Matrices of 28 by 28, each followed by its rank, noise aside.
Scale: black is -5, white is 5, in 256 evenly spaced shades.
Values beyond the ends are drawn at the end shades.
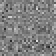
six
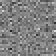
six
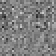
four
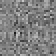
five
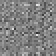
five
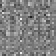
six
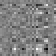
two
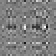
two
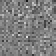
five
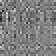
three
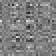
three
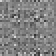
five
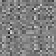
four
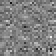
four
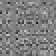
four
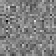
five
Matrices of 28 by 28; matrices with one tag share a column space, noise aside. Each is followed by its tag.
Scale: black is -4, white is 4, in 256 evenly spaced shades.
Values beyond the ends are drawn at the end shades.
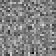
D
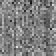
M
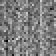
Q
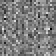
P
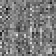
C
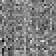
Q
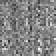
Q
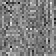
M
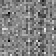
P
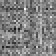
C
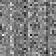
D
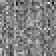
M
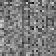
M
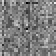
M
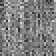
P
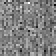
M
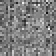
M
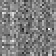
P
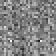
Q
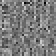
M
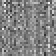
M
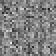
C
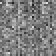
M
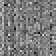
D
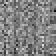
D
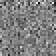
M
